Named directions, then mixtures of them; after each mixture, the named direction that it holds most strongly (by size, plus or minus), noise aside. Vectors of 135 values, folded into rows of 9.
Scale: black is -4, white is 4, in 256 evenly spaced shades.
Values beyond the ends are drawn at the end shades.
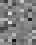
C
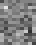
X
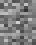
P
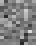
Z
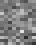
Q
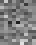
Z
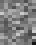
Q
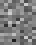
P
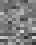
Q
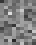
C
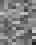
Q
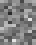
C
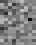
C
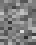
Q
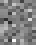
C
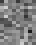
Z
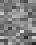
Q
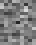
P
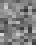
X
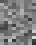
C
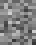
P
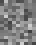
Z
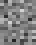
C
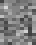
X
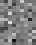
C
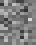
P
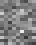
Q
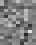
Z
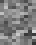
X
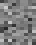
X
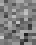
Z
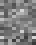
Q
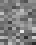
Q
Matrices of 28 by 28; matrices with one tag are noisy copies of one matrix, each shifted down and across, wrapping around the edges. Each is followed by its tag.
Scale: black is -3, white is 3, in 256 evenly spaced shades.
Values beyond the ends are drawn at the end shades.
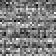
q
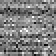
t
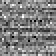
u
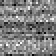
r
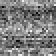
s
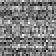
u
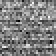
u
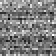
r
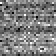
t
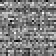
q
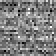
u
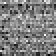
u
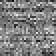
q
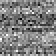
r
